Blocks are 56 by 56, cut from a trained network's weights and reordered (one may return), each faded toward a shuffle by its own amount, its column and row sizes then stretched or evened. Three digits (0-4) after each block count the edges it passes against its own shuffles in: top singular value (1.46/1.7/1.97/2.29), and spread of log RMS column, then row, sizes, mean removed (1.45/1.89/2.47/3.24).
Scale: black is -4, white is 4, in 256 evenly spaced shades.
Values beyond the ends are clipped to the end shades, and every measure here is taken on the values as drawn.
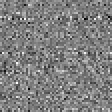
2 0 3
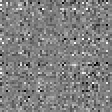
1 3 3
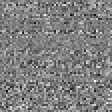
1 0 4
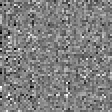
0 3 1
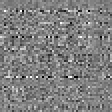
3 1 3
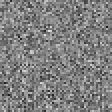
1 1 1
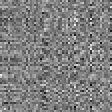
4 3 1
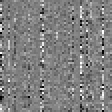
1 4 0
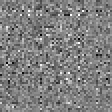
0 3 2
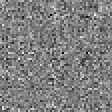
2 2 2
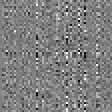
4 4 0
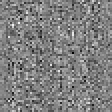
2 3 1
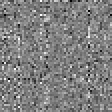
1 3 1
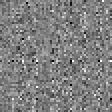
1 3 0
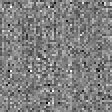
1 1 1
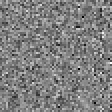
1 2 0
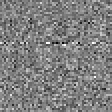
2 0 2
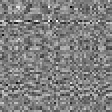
4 1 3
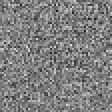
1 0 1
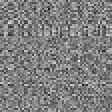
4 0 2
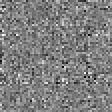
0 2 2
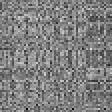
4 0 2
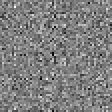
2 2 2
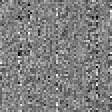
0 3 0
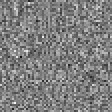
3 0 1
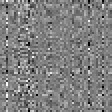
3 4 1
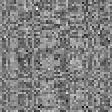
4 1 1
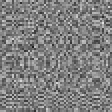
4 1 1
